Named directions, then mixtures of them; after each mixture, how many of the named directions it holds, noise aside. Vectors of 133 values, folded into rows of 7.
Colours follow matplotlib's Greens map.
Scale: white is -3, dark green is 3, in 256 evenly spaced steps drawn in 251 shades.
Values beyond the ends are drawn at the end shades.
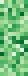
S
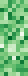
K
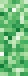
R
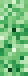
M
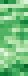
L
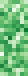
one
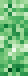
three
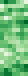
one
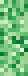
one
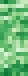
one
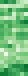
one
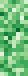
one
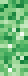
three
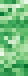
two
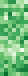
three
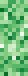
one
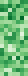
three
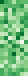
three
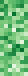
three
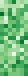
four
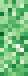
two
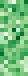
four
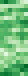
one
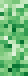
four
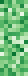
one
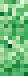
four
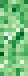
two
